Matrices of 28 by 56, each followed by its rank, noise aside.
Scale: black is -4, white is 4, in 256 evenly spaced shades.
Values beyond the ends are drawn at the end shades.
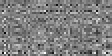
four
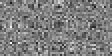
six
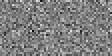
eight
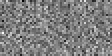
eight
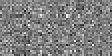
six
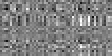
three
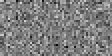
eight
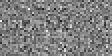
eight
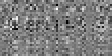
four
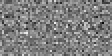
eight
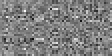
six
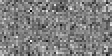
six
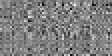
four
